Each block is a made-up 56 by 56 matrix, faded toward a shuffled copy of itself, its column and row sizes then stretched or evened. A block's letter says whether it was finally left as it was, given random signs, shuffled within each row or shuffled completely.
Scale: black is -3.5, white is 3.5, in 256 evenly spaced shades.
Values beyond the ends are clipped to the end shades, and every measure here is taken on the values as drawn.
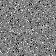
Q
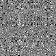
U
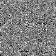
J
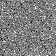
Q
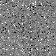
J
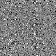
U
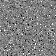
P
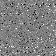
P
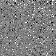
J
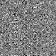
U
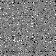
J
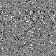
U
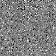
U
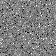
Q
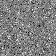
Q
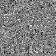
U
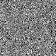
U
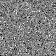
Q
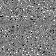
P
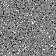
Q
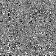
J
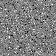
Q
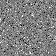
Q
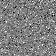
Q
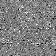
P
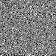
P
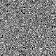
U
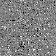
J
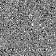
J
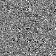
J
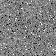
Q
